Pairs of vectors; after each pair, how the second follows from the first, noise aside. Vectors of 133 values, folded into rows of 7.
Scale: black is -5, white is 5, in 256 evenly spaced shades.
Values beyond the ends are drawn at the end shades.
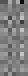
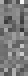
sign-scrambled.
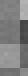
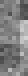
negated.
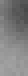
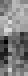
wrapped around, scaled up.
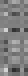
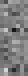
copied.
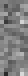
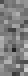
wrapped around, negated.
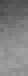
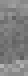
wrapped around, negated, shrunk.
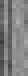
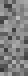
shuffled.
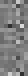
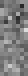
shuffled.
